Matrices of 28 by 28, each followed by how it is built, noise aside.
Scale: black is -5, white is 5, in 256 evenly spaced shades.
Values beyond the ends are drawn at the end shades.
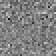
uneven rows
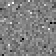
sparse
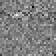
uneven rows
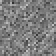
Hankel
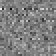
uneven rows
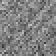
Hankel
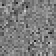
block diagonal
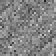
Hankel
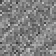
Hankel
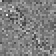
banded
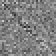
banded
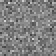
repeating columns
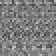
repeating columns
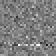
uneven rows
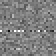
uneven rows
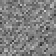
Hankel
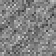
Hankel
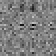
low rank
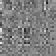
low rank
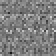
repeating columns
